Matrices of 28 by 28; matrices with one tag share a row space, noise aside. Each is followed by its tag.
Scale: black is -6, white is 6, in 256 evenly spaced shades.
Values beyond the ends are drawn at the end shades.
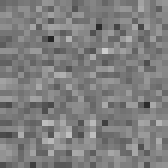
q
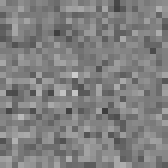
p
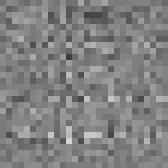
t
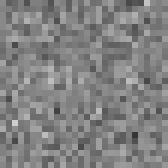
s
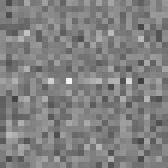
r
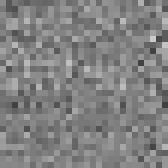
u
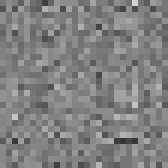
s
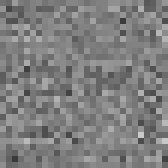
u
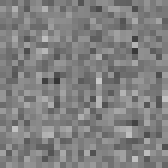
s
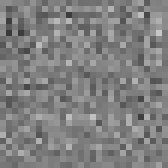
r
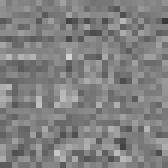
p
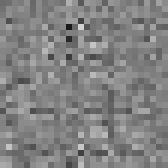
t
